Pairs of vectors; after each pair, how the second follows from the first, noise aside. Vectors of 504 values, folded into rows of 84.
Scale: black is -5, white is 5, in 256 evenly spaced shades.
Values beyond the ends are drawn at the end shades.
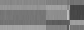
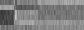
reversed.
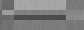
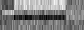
scaled up.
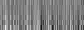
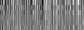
reversed.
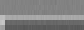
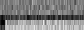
negated, scaled up.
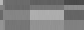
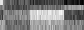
scaled up.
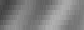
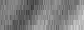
reversed, negated.
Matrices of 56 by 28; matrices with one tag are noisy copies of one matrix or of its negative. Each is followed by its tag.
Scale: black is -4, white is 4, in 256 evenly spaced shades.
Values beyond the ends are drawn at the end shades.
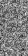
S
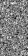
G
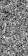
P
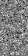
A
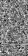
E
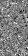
G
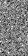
E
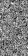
G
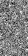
G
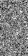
G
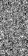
S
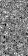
P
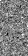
A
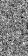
A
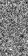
S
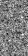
A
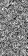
G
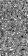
S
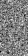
E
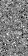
A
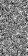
G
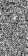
G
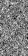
G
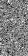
E
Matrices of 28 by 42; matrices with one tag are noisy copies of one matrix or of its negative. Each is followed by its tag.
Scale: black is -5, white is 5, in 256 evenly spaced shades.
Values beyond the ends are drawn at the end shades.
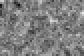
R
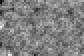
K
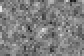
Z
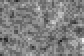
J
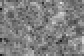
J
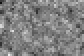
K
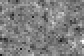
J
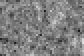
J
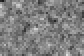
R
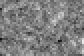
J
